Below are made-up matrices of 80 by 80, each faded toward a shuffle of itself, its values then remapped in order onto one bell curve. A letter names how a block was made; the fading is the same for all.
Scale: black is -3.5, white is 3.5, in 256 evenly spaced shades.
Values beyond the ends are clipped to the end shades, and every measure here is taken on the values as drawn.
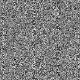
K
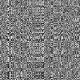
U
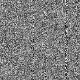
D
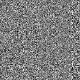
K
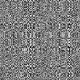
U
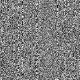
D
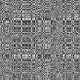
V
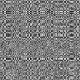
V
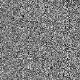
K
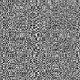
U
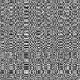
V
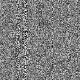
D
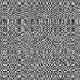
V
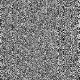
D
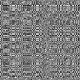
V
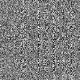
K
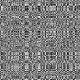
V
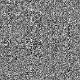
K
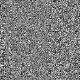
K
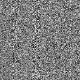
K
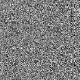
K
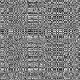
V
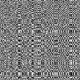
V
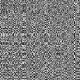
U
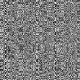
U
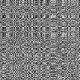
V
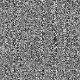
K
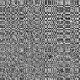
V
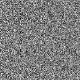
K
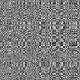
V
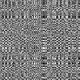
V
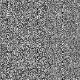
D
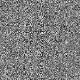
K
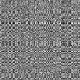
V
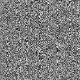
D
